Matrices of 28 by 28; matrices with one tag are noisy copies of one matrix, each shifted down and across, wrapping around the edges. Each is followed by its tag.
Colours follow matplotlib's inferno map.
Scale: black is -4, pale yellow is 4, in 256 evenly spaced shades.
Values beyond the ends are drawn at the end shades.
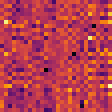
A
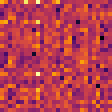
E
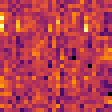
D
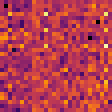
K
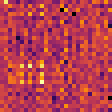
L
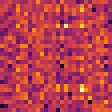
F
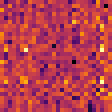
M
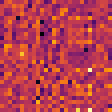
E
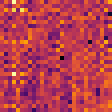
A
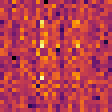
M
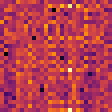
A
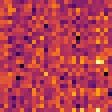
F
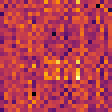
L
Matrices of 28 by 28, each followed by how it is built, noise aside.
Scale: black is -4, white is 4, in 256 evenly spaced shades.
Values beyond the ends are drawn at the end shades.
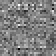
low rank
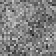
smooth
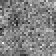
smooth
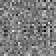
low rank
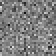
low rank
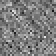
Toeplitz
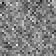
Toeplitz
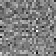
low rank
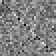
diagonal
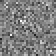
diagonal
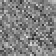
Toeplitz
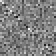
diagonal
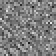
Toeplitz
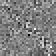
banded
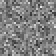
repeating columns
